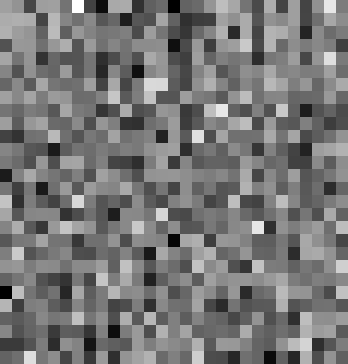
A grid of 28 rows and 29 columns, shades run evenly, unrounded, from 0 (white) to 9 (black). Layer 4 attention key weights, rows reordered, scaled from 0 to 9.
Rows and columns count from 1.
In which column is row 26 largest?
10
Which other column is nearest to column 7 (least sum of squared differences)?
29
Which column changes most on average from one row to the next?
1
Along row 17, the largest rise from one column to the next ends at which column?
15
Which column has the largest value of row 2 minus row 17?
11
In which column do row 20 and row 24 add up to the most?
13
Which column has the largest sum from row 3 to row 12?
16
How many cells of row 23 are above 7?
3
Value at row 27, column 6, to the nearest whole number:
4
